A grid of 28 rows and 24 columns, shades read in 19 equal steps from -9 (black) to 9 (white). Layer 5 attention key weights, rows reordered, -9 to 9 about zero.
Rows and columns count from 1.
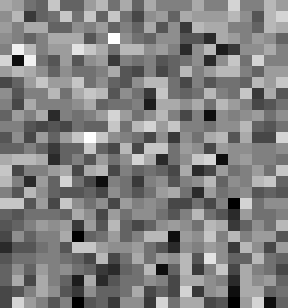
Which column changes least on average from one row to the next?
11
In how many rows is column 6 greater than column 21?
11
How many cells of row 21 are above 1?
8
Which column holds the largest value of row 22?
18
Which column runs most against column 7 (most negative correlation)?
16
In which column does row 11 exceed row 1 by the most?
10
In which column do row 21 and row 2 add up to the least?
12
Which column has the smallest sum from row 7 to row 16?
5
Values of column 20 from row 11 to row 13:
0 1 -3
